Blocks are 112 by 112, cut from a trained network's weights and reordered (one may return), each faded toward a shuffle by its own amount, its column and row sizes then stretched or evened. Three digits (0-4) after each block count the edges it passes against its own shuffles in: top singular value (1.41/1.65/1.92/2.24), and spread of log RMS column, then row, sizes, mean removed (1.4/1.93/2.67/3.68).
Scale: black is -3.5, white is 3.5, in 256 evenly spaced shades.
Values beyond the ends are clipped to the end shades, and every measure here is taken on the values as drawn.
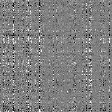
3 4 2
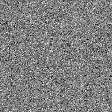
0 1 1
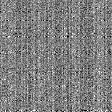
4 0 3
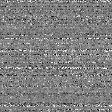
2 0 4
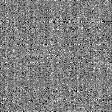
1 0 3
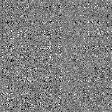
0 3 3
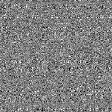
2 1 3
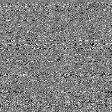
0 1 4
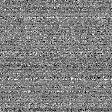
3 0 3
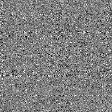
0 2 3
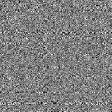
2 1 3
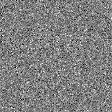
1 1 1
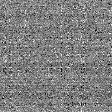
2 2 1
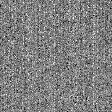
1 1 0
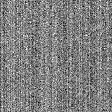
4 0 1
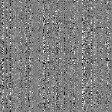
1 4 2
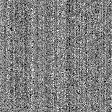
3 2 0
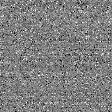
0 1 1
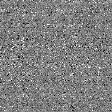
0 1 2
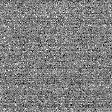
2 1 0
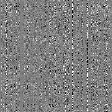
1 4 2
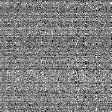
4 3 0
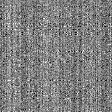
4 0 3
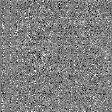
0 3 0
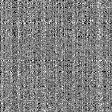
4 1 3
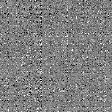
1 3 2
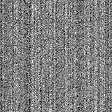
4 2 0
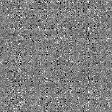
0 3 2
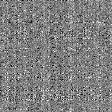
2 1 3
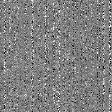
0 4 0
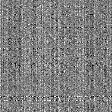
4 1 3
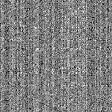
4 1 2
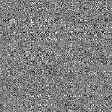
2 2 3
